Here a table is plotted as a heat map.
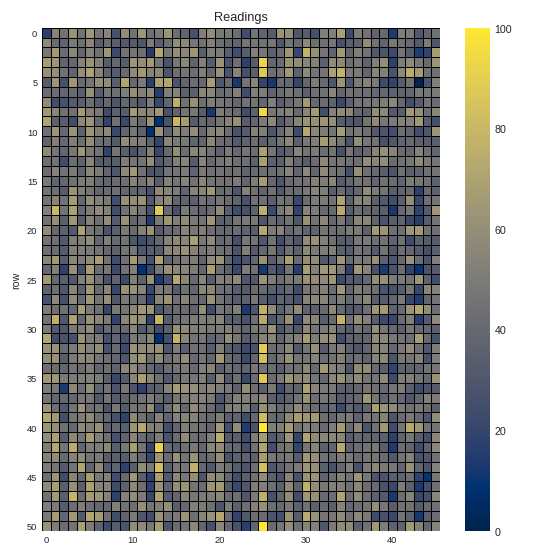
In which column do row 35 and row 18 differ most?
13
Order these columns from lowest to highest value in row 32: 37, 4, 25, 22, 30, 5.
22, 37, 30, 5, 4, 25
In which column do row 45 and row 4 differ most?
43
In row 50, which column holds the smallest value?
23
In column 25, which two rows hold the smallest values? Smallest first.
24, 5
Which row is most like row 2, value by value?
10
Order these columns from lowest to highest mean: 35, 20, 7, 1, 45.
35, 7, 45, 20, 1
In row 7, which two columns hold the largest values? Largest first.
15, 30
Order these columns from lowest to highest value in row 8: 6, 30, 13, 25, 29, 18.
18, 29, 6, 30, 13, 25
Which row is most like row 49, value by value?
46
